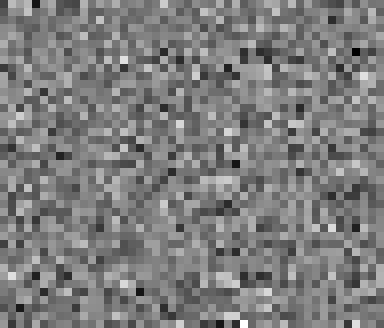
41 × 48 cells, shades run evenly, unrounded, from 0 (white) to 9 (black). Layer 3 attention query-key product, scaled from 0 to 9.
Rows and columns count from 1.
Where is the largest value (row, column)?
7, 45
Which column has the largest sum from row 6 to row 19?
18
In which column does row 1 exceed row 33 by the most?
5
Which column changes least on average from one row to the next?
20
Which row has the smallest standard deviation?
30
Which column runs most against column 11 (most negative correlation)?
9
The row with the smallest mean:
34
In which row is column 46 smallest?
10
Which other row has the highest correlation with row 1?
24
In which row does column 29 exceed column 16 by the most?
26
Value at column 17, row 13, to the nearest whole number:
4
